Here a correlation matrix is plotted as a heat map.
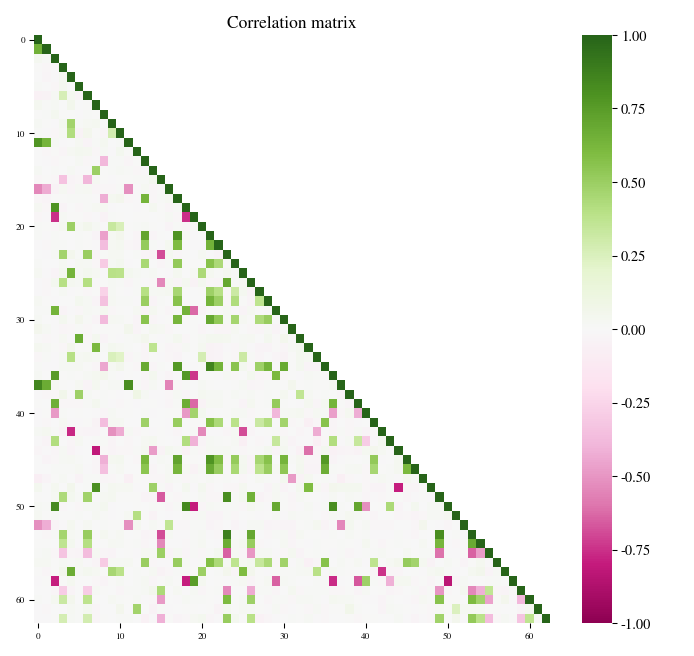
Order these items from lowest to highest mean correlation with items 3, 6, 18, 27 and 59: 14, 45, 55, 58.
58, 55, 14, 45
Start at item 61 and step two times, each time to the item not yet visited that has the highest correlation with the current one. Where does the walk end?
51
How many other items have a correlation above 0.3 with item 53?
8
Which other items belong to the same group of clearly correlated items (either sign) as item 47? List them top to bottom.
31
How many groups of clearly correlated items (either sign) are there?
9
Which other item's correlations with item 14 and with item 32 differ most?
5
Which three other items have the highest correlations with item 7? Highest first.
48, 33, 14
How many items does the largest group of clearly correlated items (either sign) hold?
14
